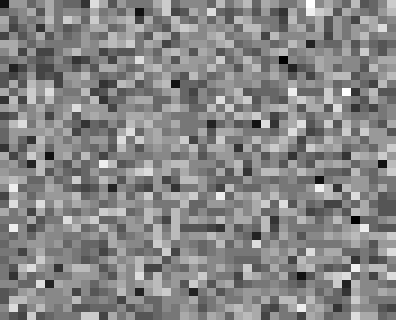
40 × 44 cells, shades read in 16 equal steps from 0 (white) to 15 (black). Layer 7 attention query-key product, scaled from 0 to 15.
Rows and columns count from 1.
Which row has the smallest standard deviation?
31
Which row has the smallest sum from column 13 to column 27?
25
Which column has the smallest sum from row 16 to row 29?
2
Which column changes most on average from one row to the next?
40
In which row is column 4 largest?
21
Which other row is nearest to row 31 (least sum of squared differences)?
5
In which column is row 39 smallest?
34
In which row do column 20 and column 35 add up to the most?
6
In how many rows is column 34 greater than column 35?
20
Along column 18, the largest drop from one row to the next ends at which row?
35
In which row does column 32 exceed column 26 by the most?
8
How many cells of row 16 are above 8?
14
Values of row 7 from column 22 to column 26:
10 5 6 10 8
